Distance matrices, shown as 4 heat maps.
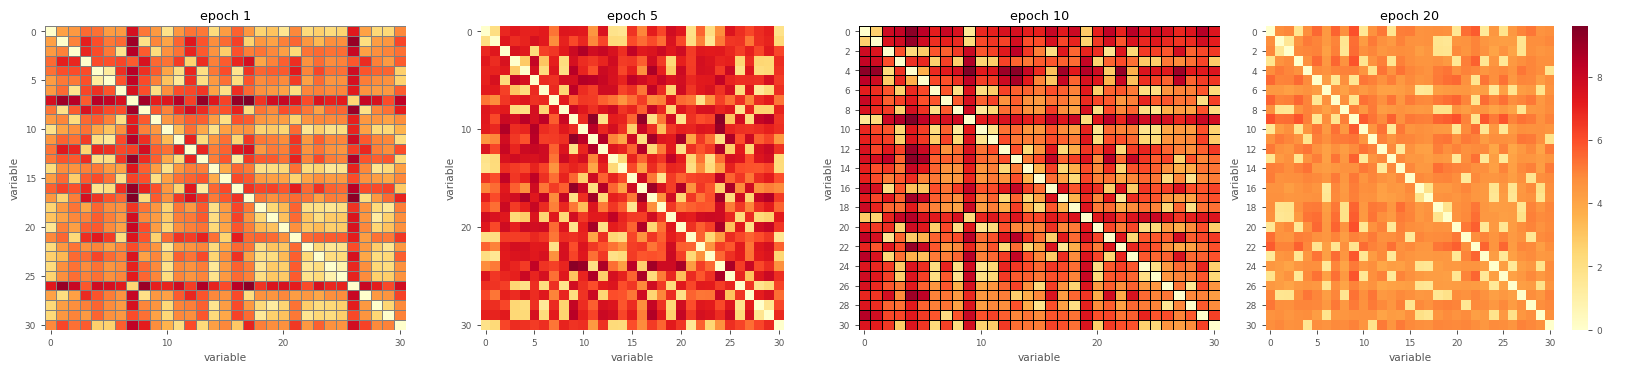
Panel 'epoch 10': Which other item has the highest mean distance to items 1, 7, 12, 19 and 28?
4
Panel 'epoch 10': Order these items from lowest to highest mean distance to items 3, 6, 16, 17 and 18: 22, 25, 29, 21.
25, 22, 21, 29
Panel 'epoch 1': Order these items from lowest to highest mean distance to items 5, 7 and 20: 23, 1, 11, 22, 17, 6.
22, 11, 23, 6, 1, 17
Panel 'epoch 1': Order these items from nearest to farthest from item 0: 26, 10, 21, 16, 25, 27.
10, 25, 27, 21, 16, 26
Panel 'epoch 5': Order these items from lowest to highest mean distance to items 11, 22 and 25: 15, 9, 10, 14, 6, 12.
14, 12, 9, 15, 6, 10
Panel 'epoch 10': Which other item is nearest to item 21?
2
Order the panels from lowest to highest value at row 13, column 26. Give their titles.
epoch 20, epoch 10, epoch 5, epoch 1
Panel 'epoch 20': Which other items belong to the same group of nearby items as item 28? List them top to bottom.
15, 21
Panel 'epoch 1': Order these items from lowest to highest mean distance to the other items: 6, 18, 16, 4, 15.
18, 15, 6, 4, 16
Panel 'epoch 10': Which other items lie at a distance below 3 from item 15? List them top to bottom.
18, 26, 28
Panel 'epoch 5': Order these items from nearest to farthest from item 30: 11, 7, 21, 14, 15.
21, 14, 11, 7, 15
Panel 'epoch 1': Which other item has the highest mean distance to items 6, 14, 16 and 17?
7
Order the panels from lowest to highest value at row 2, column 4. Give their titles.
epoch 10, epoch 20, epoch 1, epoch 5
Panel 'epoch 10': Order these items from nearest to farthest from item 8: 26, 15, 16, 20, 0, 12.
20, 26, 15, 12, 16, 0
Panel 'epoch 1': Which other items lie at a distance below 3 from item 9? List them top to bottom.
2, 6, 15, 21
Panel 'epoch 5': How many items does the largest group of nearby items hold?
8
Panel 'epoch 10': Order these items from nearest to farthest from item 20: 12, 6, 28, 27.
6, 27, 28, 12
